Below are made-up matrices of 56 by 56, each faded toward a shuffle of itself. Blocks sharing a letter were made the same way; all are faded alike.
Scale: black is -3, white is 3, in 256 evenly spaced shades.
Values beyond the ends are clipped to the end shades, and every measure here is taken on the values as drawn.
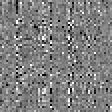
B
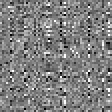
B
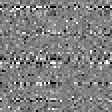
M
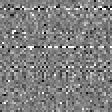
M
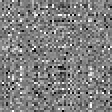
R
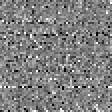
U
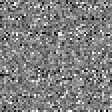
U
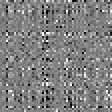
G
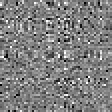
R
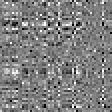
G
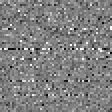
U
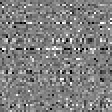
M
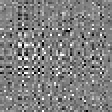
G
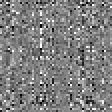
B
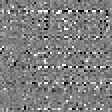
M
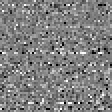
U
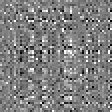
G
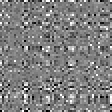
G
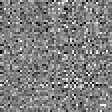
R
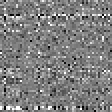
M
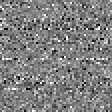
U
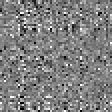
R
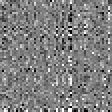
B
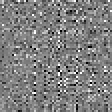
R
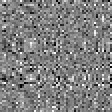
R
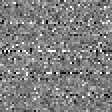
U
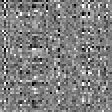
B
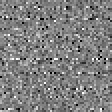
U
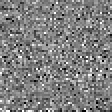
U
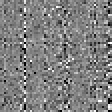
B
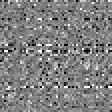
M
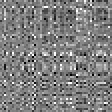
G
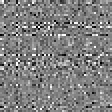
M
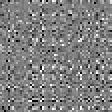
G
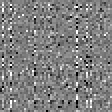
B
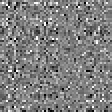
R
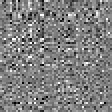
R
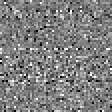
U
